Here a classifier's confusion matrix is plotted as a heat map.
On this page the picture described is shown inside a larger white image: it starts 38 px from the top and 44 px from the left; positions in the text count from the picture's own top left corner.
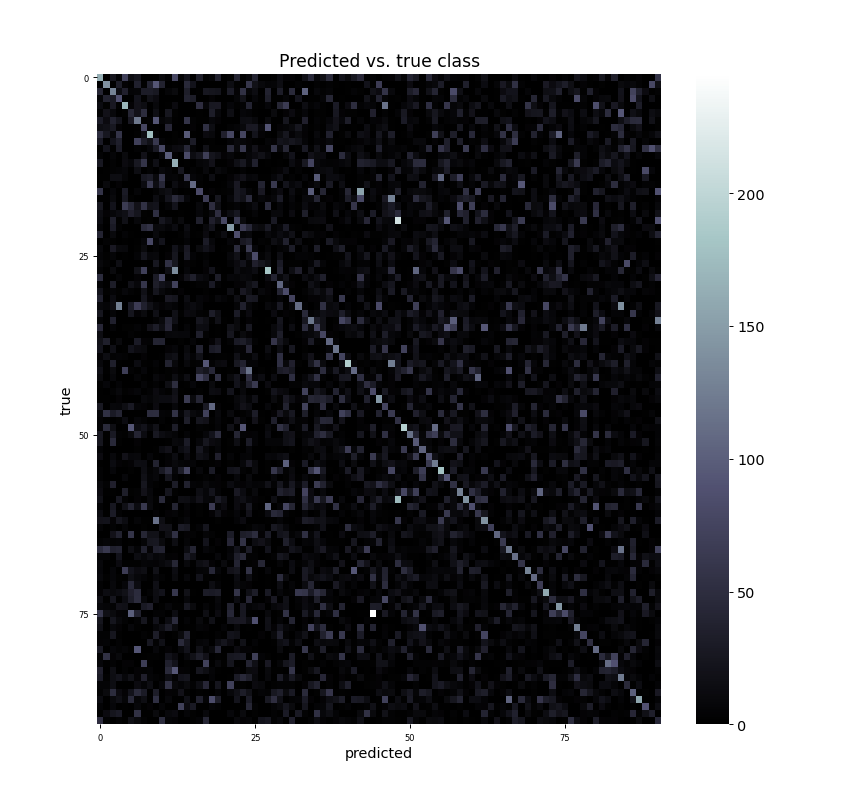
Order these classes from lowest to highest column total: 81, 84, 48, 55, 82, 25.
81, 82, 25, 48, 55, 84
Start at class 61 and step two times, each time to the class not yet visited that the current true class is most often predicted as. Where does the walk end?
52
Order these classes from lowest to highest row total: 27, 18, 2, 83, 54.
83, 54, 18, 27, 2
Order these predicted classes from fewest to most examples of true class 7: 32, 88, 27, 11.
88, 32, 11, 27
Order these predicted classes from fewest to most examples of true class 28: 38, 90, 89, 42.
38, 89, 90, 42
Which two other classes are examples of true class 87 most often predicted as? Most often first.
66, 18
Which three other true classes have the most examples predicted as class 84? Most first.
32, 66, 5
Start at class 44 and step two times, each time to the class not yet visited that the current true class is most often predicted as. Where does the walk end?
86
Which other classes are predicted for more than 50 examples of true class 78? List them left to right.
37, 39, 62
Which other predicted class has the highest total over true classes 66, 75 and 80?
44
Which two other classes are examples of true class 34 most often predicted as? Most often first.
90, 57
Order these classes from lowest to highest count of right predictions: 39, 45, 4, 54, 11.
39, 11, 54, 45, 4
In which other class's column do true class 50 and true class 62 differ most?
9
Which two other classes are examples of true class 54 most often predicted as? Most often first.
30, 53
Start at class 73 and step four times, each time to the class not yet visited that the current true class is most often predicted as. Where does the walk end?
71
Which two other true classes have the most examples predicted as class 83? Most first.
82, 81
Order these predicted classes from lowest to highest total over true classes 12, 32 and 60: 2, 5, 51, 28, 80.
28, 2, 5, 80, 51
